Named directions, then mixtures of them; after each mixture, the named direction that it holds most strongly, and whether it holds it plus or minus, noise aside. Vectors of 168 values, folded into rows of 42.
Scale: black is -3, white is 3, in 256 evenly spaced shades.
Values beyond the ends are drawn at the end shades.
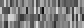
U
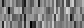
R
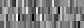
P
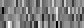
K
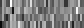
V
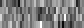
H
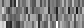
K, minus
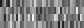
H, plus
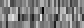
U, plus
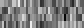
H, minus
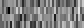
R, plus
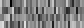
V, minus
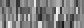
H, plus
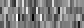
P, plus
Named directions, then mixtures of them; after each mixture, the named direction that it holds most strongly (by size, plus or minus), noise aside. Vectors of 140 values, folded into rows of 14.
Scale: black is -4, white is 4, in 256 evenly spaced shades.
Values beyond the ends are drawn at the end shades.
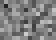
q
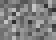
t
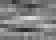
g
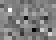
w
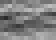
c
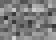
t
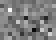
w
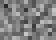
q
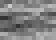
c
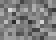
t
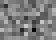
q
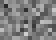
q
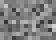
q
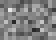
t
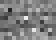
w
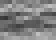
c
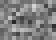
t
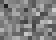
q
